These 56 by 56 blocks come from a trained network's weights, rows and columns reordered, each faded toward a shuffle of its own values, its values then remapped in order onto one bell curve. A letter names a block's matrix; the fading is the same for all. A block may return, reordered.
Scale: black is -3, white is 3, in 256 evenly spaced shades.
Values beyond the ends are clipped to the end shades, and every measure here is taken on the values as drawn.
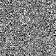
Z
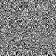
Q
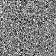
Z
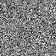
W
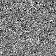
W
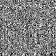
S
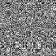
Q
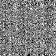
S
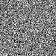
W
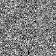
Z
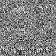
Q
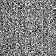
S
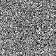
Z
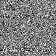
W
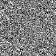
Z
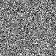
W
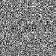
Q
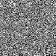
Q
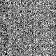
S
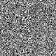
Z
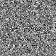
W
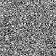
Q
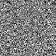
Q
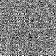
Q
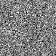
W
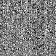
S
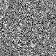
Z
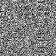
Q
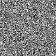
Z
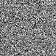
W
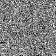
W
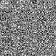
Q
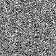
Z
